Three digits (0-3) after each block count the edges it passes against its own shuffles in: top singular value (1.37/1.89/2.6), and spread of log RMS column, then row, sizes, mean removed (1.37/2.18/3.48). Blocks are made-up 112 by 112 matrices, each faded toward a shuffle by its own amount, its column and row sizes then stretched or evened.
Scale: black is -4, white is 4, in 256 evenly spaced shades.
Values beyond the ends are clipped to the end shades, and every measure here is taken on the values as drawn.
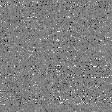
0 1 2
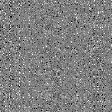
2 2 0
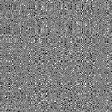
3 2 1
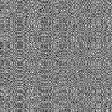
3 1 0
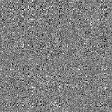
2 2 2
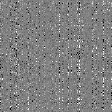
2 3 1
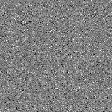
2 0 1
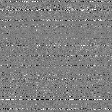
2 1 3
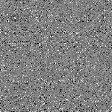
2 0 2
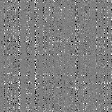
1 3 2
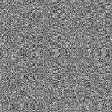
3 2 1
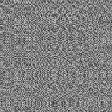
3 1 1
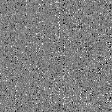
1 2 1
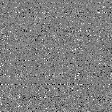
1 1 2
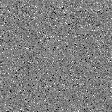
1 0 1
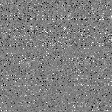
2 0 2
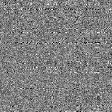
2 1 2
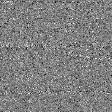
1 0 2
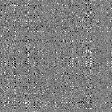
3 2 2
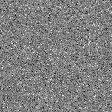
1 0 0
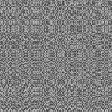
3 2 2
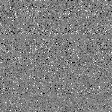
1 0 2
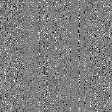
0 3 1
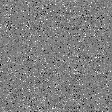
1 1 1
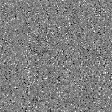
2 1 0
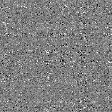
1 1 2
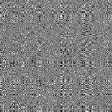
3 2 2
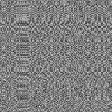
3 0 2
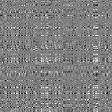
3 2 3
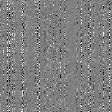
3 3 0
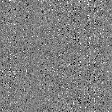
0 2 1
